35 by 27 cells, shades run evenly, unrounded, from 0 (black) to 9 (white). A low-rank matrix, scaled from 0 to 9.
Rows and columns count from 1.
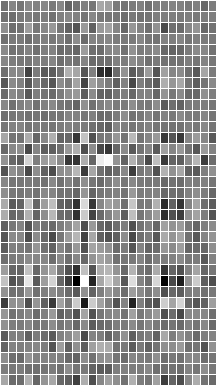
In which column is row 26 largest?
11
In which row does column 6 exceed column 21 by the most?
26
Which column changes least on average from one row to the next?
18
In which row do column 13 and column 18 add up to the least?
7
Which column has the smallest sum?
21
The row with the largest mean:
15
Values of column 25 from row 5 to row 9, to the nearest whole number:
5 4 3 3 4
